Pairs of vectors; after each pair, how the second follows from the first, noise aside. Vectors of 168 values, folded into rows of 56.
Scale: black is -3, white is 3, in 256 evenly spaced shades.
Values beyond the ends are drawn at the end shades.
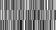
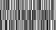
shuffled.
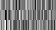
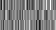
reversed, partly zeroed.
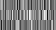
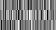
copied.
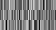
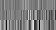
partly zeroed.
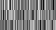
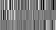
partly zeroed.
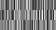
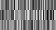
copied.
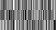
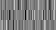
partly zeroed.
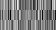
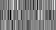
partly zeroed.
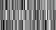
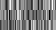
reversed, negated.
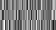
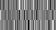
reversed, partly zeroed.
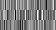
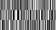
reversed, negated.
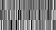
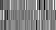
reversed, partly zeroed.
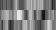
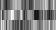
reversed, negated.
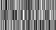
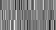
reversed, partly zeroed.
